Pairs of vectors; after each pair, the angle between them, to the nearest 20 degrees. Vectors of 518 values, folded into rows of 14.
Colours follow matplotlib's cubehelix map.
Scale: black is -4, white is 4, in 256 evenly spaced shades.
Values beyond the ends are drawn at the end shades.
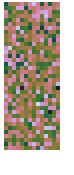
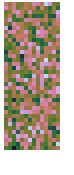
100 degrees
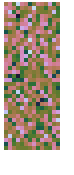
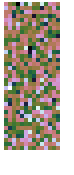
100 degrees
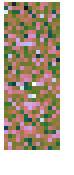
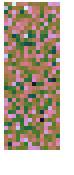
140 degrees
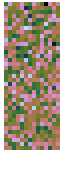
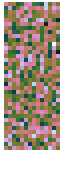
120 degrees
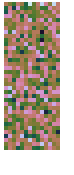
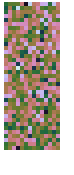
60 degrees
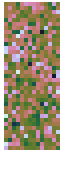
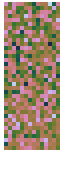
120 degrees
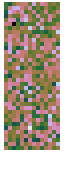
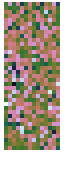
80 degrees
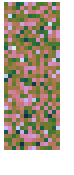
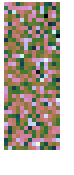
100 degrees
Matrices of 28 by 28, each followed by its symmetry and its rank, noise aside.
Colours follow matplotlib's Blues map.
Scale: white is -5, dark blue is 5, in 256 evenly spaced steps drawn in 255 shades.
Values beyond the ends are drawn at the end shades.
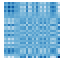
symmetric, rank one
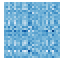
no symmetry, rank two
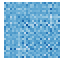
symmetric, rank three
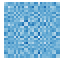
symmetric, rank two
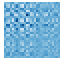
no symmetry, rank two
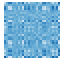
symmetric, rank one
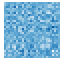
symmetric, rank three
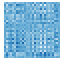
no symmetry, rank two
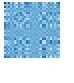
symmetric, rank two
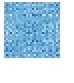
no symmetry, rank three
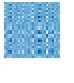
no symmetry, rank one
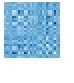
symmetric, rank two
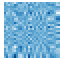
antisymmetric, rank two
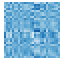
antisymmetric, rank two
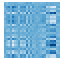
no symmetry, rank one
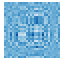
antisymmetric, rank two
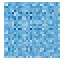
symmetric, rank three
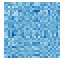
symmetric, rank three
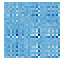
symmetric, rank one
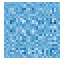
symmetric, rank three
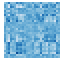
no symmetry, rank two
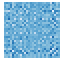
symmetric, rank three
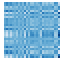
no symmetry, rank one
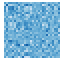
no symmetry, rank three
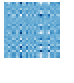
no symmetry, rank one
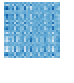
no symmetry, rank one
